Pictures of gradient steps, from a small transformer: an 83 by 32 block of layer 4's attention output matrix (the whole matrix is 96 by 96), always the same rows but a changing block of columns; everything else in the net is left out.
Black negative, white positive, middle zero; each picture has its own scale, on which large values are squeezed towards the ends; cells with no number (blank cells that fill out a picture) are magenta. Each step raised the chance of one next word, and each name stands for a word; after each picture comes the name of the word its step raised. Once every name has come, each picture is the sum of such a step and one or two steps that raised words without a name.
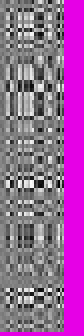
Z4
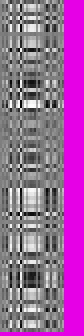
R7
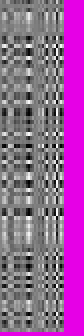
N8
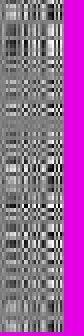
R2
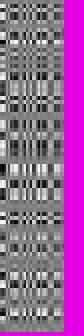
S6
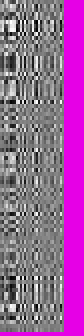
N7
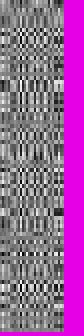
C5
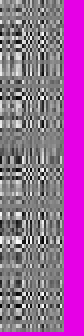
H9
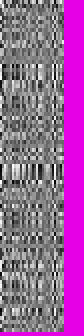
S6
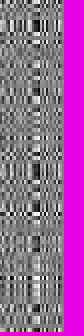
N7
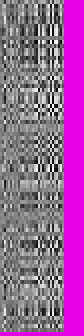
R2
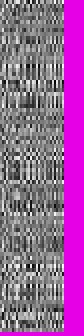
R7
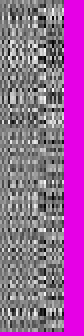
R2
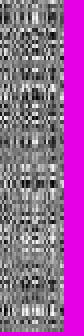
Z4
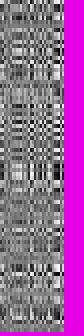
S6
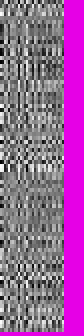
R2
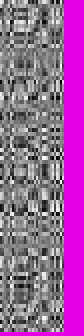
N7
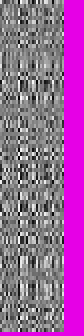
H9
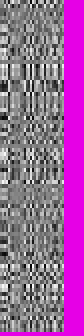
C5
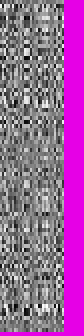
R7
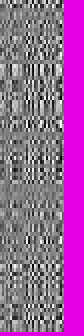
H9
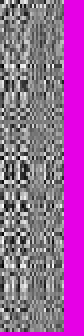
R2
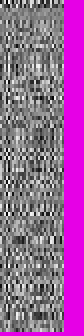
H9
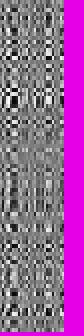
R7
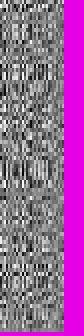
S6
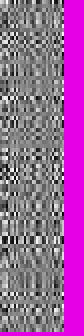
H9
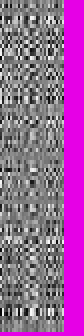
H9
